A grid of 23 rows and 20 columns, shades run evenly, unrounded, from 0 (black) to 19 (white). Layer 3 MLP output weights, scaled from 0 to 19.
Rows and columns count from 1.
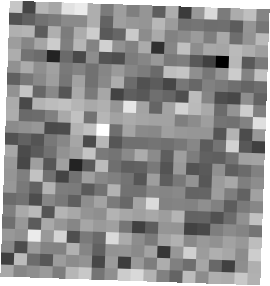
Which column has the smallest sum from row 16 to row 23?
8
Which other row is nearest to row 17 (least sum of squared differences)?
2
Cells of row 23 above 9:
18
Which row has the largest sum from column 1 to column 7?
1
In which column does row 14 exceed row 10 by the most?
3
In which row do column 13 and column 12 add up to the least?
7
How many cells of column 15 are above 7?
20
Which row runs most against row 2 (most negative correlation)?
4
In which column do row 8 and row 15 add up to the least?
5
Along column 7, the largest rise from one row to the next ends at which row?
13
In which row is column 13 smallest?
21
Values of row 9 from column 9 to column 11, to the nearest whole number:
11 17 12
